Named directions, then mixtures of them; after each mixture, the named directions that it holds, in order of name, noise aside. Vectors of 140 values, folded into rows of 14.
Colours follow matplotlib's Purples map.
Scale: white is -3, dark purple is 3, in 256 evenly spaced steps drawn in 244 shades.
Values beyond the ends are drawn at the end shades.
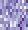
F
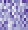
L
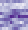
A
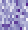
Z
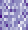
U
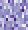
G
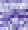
A.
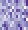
F, L, Z.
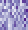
L.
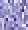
G.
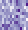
Z.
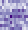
A, G, Z.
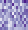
L.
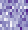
F, L.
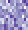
G, L, Z.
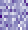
U.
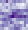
A.
